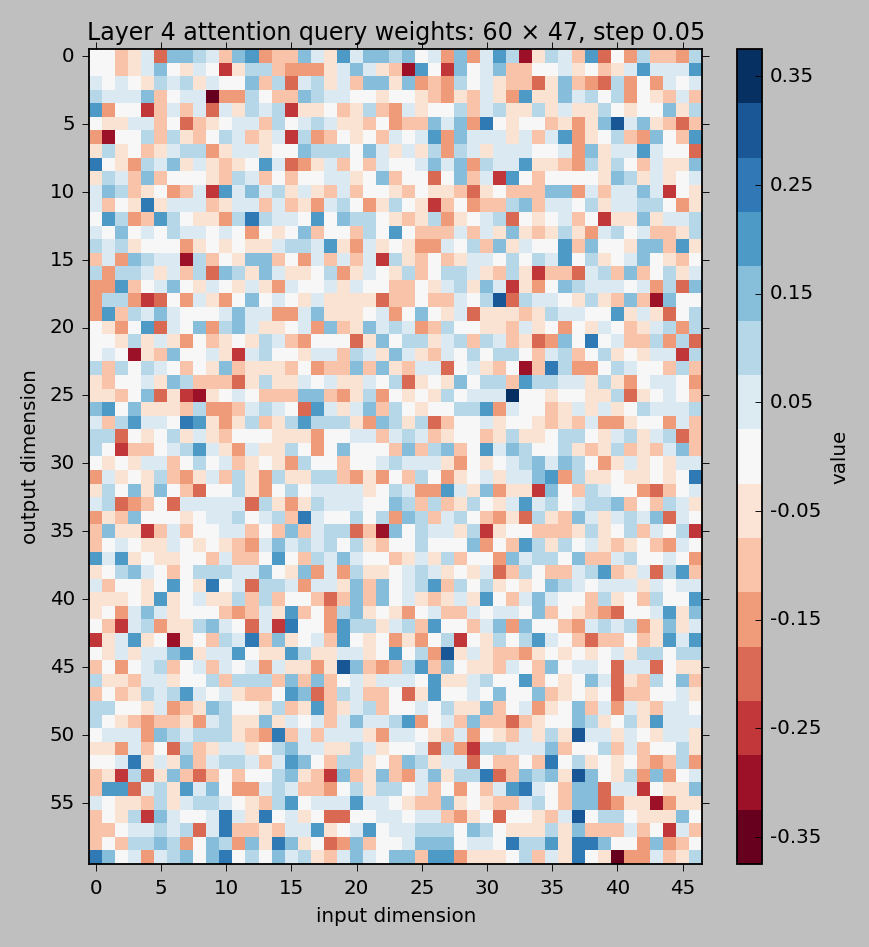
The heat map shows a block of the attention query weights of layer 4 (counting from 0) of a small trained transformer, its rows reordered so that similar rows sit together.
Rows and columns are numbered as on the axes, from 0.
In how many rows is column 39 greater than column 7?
27
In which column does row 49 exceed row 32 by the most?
43
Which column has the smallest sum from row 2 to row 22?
9
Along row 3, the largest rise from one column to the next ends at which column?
33
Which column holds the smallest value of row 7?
46
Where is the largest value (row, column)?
25, 32
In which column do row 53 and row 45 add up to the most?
19
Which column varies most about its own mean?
37
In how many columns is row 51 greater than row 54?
18
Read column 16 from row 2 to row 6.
0.05 0.15 -0.05 0.05 0.1
